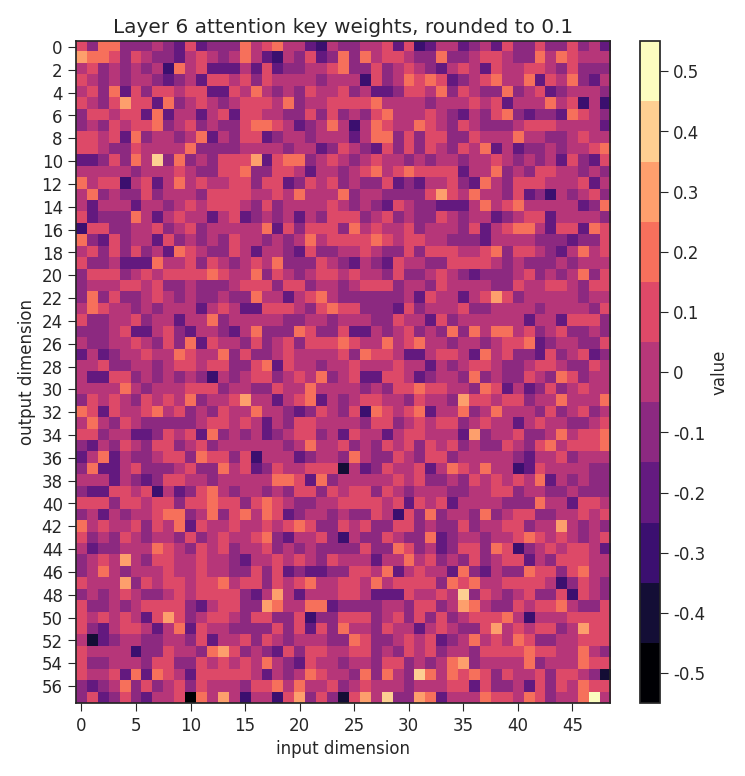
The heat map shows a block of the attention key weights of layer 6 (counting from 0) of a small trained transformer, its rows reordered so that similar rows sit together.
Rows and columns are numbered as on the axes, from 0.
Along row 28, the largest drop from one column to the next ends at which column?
18
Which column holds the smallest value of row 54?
20
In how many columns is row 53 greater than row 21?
18
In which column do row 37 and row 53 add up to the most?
13
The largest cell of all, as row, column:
57, 47
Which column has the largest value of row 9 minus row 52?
1
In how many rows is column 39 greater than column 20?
24
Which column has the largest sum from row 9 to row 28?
10
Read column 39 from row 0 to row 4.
0.1 0 0 0 0.2
